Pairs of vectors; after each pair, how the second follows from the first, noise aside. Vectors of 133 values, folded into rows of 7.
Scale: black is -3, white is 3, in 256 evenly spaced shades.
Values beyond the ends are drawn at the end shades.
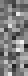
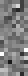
wrapped around, partly zeroed.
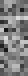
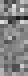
negated, partly zeroed.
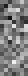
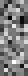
copied.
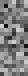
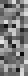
sign-scrambled.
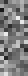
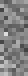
shrunk.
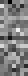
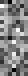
copied.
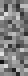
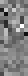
wrapped around, partly zeroed.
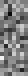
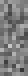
shrunk.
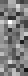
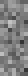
shrunk.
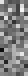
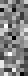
wrapped around.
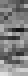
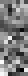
sign-scrambled.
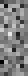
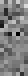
wrapped around, partly zeroed.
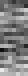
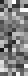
sign-scrambled.
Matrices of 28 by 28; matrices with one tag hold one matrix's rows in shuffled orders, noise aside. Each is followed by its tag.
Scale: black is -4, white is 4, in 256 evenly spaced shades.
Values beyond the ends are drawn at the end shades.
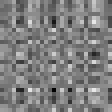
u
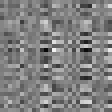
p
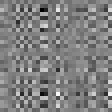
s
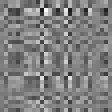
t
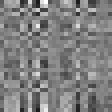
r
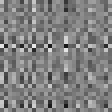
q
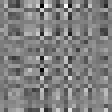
t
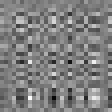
u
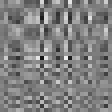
t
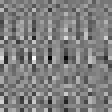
q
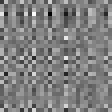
q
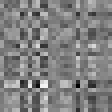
r
